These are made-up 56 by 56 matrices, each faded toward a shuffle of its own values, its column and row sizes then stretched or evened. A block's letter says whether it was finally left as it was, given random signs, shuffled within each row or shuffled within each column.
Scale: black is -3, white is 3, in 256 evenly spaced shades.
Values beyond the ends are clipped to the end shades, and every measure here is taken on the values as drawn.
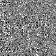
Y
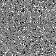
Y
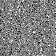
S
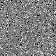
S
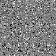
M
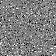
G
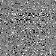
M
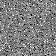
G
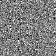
S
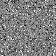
G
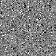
M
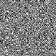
M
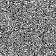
G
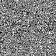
G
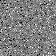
G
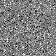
S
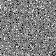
S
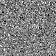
G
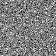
S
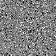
S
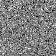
G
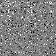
Y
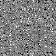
M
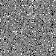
Y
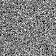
G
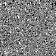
Y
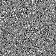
G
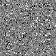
M
